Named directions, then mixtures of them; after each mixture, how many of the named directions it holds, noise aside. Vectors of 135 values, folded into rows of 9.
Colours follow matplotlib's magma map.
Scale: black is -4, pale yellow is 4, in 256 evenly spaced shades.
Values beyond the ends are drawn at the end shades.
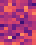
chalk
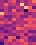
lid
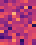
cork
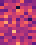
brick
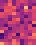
two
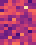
four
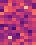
two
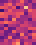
four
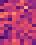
three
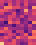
four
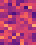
three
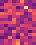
four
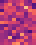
three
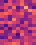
four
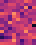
one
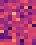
one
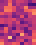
one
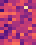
four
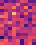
two
